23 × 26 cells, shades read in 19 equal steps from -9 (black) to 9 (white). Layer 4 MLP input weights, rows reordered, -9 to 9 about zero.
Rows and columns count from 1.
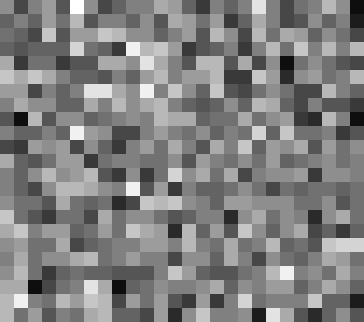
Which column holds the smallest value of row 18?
6
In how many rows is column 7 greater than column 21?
11
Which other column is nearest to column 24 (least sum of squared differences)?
25
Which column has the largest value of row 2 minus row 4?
14
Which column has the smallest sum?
26
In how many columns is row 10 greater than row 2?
13
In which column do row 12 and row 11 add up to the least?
2
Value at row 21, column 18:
1
